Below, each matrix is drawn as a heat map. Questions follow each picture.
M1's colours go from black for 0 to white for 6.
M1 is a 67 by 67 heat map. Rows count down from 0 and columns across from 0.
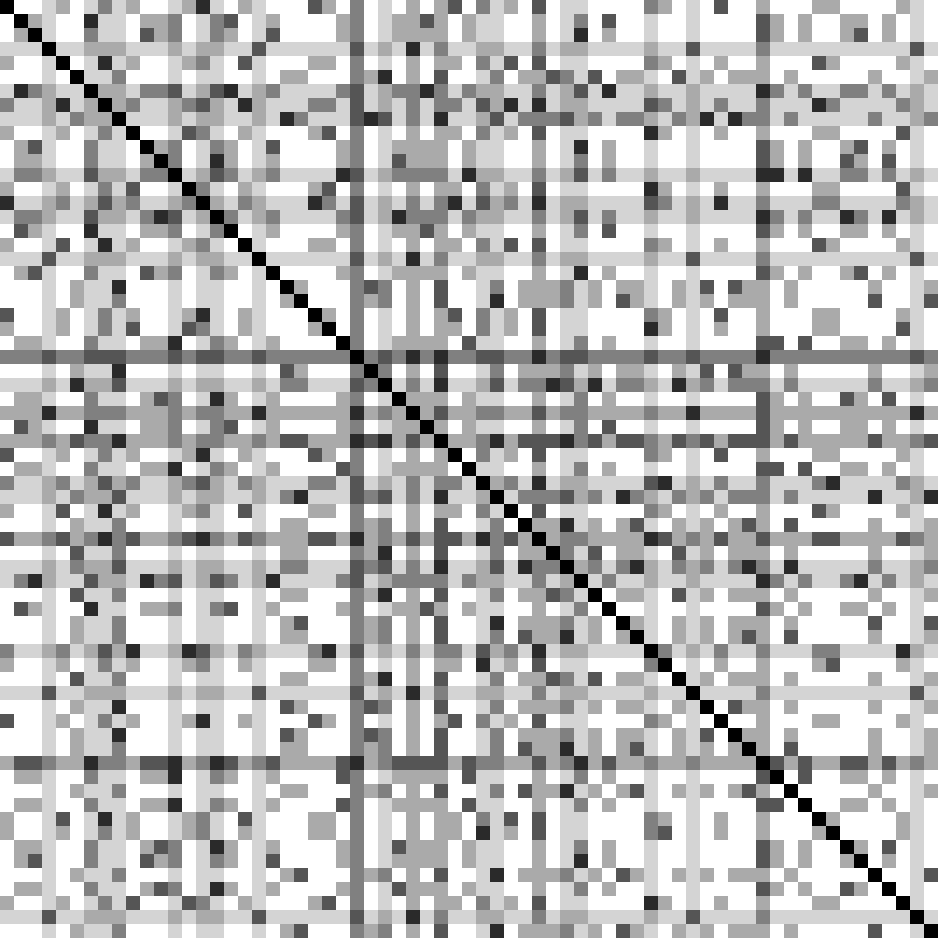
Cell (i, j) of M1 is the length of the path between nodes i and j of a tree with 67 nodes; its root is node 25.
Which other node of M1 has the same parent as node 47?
59
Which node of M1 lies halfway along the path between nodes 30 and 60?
54
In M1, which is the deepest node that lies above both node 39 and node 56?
31
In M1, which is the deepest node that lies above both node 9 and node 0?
38
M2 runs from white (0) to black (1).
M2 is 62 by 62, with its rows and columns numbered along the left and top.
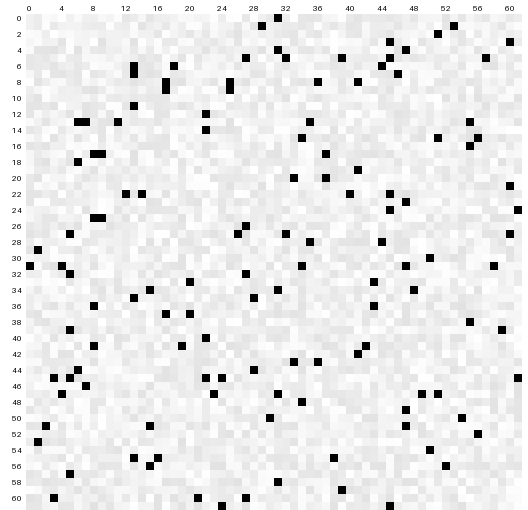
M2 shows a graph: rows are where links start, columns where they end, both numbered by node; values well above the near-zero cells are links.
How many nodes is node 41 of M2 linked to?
3
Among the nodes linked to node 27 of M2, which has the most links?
node 5
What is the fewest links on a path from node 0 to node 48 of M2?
3
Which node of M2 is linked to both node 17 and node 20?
node 37
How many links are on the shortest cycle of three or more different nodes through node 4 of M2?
3
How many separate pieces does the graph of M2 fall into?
7
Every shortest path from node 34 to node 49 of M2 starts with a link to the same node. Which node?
node 31
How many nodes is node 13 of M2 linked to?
5
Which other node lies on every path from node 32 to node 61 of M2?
node 45
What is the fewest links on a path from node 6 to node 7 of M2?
2
